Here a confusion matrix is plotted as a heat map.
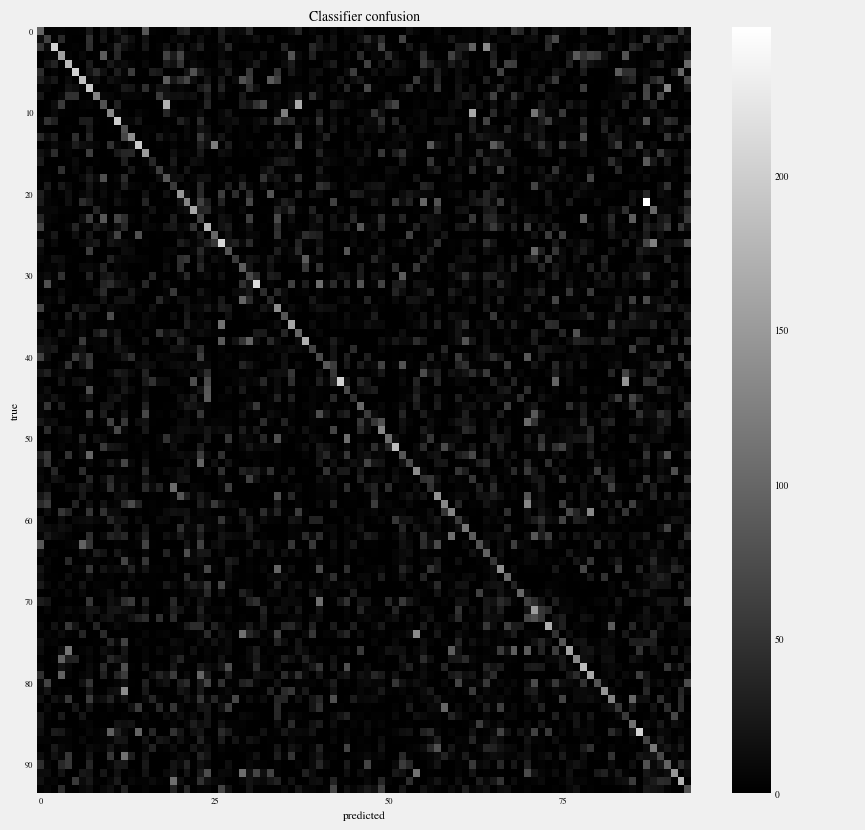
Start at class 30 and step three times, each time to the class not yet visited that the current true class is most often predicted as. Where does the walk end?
90
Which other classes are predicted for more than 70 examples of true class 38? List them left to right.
26, 30, 61
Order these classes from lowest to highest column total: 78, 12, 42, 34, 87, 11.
42, 11, 78, 34, 12, 87
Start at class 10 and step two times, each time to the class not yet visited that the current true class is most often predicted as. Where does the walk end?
59
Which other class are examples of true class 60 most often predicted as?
75
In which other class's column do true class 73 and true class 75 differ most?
82
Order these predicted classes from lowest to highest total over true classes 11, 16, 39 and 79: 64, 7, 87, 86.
7, 86, 64, 87
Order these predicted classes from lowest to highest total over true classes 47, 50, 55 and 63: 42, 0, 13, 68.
13, 42, 68, 0
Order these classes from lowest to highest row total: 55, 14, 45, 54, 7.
45, 55, 54, 7, 14
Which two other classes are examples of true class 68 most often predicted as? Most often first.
26, 24
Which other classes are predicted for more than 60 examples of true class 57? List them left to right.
20, 34, 70
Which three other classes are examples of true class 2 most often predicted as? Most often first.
64, 62, 49
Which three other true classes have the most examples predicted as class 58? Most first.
83, 51, 59
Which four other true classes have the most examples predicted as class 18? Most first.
9, 6, 3, 50
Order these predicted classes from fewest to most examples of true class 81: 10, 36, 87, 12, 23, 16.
16, 10, 23, 87, 36, 12
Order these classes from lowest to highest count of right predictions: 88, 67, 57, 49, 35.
35, 67, 88, 49, 57
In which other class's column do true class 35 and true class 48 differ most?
70
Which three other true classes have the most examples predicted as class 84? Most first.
43, 3, 42
